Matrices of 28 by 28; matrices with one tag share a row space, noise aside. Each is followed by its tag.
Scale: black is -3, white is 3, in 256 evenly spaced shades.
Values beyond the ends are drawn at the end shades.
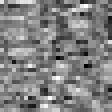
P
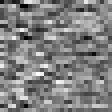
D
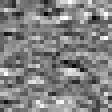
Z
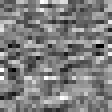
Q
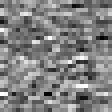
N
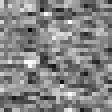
P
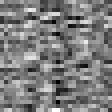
P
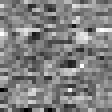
N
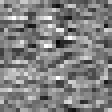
P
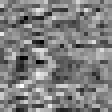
D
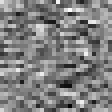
Z
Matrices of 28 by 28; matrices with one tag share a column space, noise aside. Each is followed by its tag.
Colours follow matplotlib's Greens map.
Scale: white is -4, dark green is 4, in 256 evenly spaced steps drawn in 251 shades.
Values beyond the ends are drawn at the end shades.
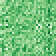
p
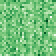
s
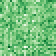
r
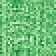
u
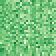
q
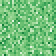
u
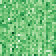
s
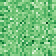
q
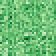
u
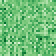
u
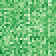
u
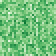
s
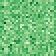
q
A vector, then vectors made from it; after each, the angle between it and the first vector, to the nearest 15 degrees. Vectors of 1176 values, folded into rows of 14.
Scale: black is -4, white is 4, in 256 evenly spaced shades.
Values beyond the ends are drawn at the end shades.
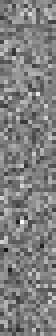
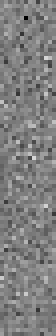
90 degrees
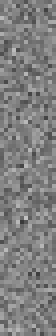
150 degrees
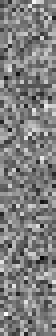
90 degrees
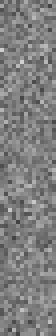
75 degrees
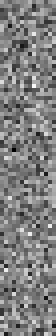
90 degrees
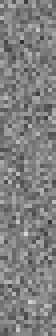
105 degrees
